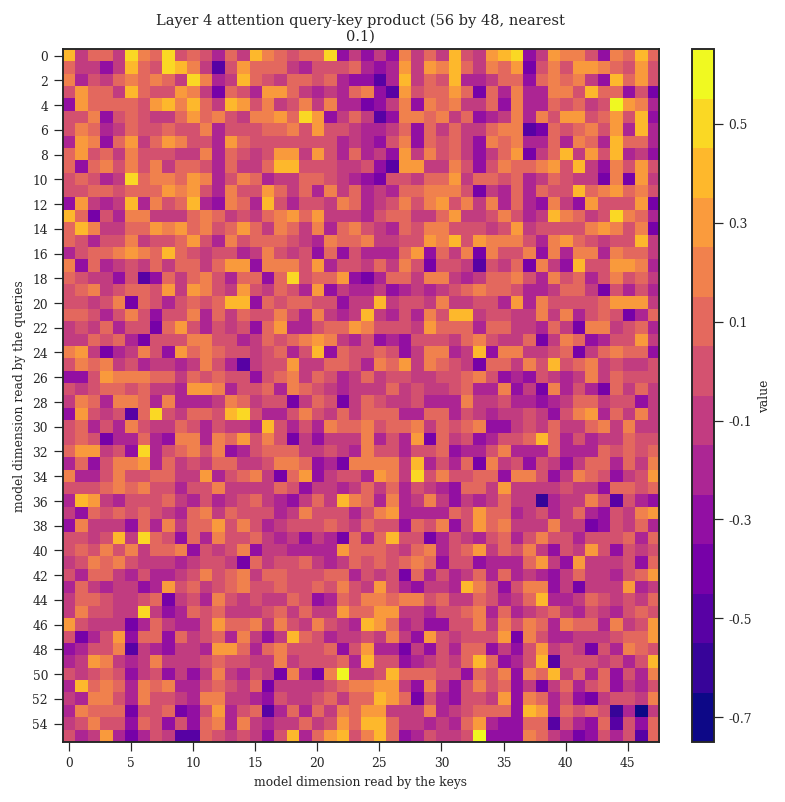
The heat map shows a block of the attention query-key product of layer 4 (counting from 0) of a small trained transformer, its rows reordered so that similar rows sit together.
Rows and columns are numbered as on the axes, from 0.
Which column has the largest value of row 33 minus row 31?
18
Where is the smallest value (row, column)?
53, 46
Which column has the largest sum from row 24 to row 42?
6
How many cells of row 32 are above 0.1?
7
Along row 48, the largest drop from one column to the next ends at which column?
5
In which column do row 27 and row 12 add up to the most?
10
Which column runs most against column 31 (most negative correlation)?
12
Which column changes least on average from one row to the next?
36
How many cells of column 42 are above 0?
22
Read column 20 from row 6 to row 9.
0.3 0 0.3 0
